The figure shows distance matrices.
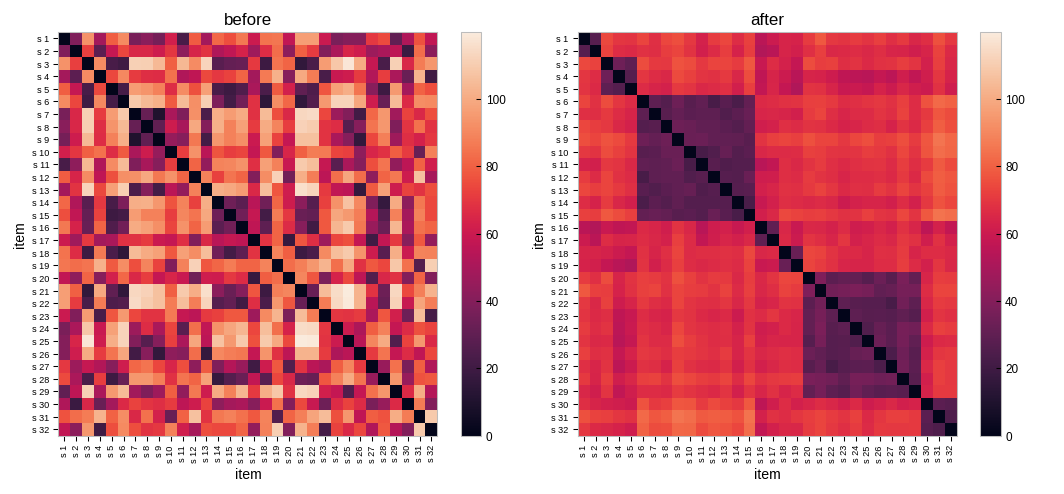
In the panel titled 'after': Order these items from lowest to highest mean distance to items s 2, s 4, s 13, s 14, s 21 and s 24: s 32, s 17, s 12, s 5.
s 12, s 5, s 17, s 32
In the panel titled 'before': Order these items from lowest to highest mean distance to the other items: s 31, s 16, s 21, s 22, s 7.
s 16, s 7, s 22, s 21, s 31
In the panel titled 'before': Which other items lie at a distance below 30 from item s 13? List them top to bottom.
s 7, s 9, s 26
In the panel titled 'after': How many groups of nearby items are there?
7
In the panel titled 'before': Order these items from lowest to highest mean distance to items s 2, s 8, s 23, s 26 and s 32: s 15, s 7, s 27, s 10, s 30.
s 30, s 7, s 27, s 10, s 15
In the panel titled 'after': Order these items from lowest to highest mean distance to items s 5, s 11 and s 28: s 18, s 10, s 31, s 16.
s 10, s 16, s 18, s 31
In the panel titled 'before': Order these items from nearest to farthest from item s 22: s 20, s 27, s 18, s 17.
s 18, s 27, s 17, s 20
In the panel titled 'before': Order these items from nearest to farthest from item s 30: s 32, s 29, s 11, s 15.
s 32, s 15, s 11, s 29
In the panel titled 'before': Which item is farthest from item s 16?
s 25
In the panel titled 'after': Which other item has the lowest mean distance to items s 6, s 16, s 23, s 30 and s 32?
s 31
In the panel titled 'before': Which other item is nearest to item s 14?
s 28
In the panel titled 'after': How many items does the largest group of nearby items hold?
10
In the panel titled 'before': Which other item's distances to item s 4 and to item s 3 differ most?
s 21
